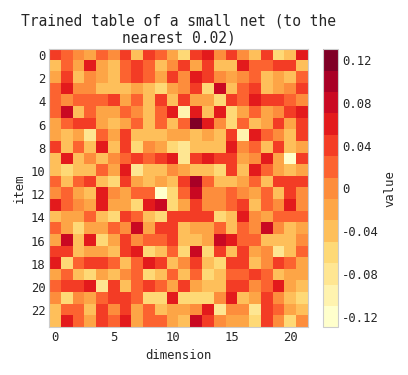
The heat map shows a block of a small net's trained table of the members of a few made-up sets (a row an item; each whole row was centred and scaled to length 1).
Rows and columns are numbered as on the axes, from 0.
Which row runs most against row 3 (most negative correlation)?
22
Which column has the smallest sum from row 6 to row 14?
5
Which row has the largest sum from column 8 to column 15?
9
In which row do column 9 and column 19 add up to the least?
12
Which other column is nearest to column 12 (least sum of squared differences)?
21
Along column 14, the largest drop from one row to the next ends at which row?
4
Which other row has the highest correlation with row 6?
11
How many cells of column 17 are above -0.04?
18
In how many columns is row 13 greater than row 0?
8
